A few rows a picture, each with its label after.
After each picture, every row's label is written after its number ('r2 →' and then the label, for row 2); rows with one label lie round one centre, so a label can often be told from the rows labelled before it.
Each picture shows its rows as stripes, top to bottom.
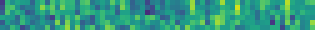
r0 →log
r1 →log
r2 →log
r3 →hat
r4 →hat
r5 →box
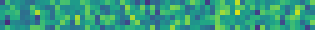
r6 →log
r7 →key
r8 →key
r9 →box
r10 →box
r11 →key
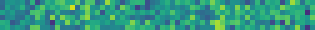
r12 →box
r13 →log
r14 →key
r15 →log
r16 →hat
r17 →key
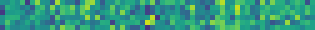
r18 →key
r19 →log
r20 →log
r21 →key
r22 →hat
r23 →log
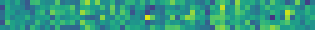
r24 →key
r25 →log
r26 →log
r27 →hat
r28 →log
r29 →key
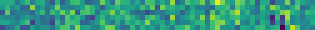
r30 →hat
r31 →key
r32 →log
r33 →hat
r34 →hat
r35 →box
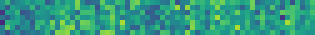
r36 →hat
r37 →box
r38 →log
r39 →box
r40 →log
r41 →log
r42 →box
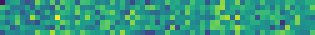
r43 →log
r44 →hat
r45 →box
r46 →key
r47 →box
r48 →hat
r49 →log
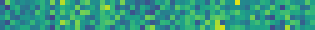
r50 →log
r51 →box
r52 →log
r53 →hat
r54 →box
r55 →hat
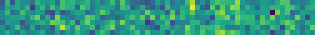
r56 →log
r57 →log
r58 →hat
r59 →key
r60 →log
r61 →box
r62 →hat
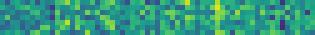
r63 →box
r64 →hat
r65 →key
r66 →hat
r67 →box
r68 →box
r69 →key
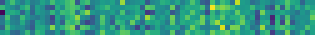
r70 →log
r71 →hat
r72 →log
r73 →hat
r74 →hat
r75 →log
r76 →hat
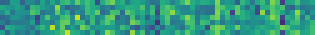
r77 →box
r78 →key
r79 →key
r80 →box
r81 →box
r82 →log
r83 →box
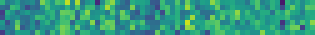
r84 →box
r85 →box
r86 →log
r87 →log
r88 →box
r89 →box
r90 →log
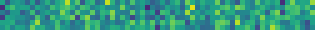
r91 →box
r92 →log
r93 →box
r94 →log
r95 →key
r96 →key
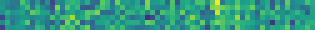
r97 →hat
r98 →hat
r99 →key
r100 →log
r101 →hat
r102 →log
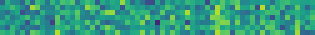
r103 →log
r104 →key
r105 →box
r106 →hat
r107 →key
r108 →box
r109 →key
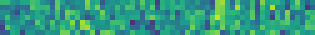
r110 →key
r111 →key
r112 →hat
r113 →hat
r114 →log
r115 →log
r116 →box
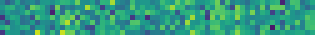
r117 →box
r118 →key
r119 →hat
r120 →log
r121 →box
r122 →hat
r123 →log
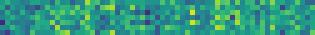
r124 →key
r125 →box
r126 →log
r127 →key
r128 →log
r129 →key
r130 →box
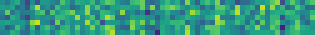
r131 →box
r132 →key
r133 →log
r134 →box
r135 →key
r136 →box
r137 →box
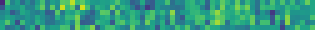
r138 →log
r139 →log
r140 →hat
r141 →hat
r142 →hat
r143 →box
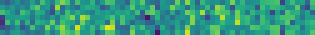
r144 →box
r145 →key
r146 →hat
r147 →log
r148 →log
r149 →box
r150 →box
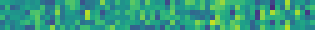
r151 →hat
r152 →hat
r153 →key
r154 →key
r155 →hat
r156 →log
